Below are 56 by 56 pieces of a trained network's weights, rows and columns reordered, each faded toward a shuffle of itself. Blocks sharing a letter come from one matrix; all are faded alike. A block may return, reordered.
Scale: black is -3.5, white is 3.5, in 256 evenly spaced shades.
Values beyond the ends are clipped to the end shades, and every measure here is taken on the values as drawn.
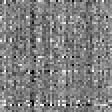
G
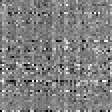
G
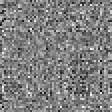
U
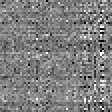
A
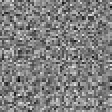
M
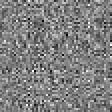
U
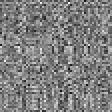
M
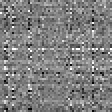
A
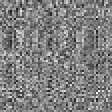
M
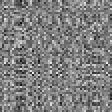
M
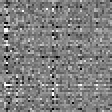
A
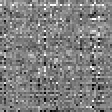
A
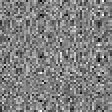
M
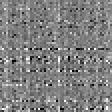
G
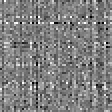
G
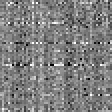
G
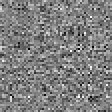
U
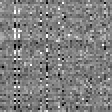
A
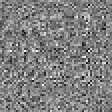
U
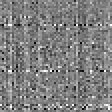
G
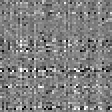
G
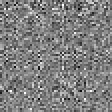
U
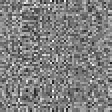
M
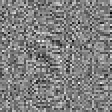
M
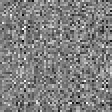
U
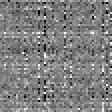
A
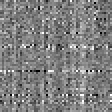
G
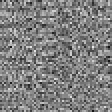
M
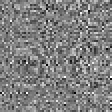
U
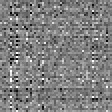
A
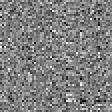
U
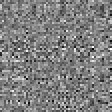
U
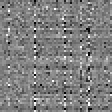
A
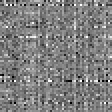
G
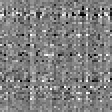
G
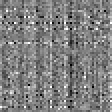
G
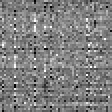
A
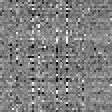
A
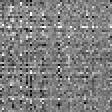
A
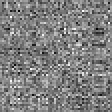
U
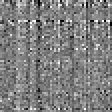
G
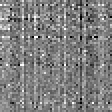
G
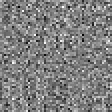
U
